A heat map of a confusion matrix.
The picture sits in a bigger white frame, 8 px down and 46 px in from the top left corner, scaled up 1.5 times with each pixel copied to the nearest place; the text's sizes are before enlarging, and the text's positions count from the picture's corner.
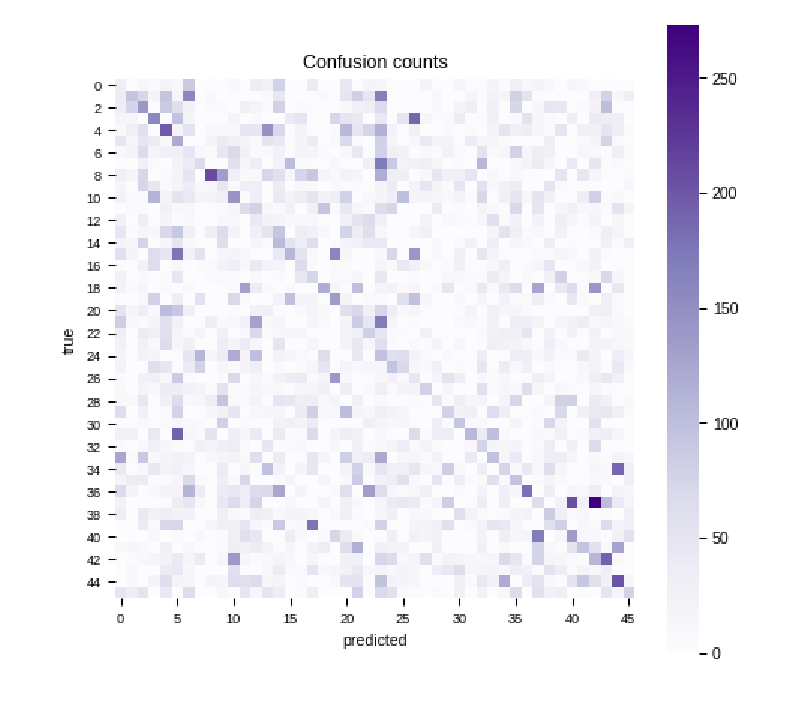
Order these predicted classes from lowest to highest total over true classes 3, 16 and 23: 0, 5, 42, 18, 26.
18, 0, 42, 5, 26
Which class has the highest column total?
23
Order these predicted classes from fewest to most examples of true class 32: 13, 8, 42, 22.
22, 8, 13, 42
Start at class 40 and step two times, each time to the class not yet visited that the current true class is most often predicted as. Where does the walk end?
42
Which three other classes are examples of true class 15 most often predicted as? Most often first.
5, 19, 26
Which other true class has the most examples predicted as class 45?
40
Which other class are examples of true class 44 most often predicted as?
34
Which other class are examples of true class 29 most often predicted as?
20
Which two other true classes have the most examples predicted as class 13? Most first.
4, 34
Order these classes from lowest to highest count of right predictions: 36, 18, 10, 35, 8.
35, 18, 10, 36, 8
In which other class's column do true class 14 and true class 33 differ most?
0
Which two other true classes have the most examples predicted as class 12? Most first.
21, 24
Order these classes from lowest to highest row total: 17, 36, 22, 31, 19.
17, 22, 19, 31, 36
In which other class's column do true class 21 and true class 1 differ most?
6
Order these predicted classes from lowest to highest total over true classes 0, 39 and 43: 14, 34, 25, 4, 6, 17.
25, 34, 6, 4, 14, 17
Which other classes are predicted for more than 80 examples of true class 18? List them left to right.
11, 21, 37, 42
